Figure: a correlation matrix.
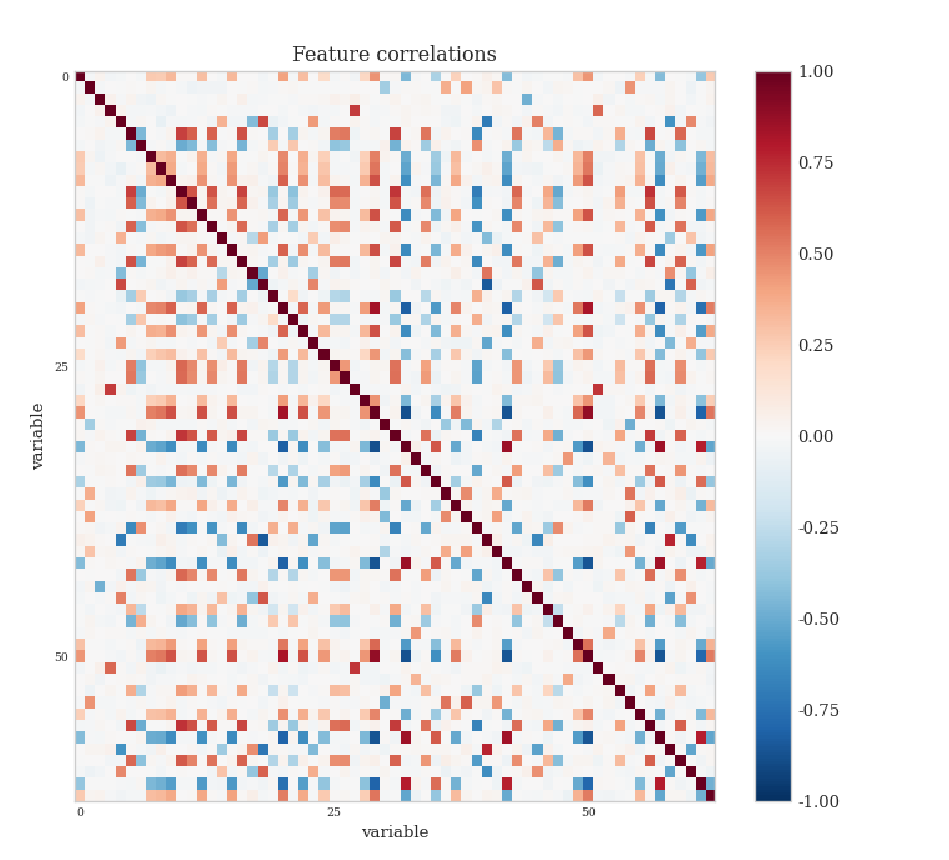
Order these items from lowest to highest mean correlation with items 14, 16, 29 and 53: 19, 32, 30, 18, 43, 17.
32, 19, 17, 30, 18, 43
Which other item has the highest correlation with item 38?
54
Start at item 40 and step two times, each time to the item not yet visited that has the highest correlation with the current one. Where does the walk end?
17
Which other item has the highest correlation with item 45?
18
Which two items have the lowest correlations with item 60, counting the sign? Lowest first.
40, 58
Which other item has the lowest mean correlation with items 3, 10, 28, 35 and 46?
39
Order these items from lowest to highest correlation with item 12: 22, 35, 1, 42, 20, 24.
42, 35, 1, 24, 22, 20
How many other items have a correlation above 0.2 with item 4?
5
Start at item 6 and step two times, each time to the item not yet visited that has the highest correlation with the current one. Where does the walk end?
47
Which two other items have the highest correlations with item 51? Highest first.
27, 3
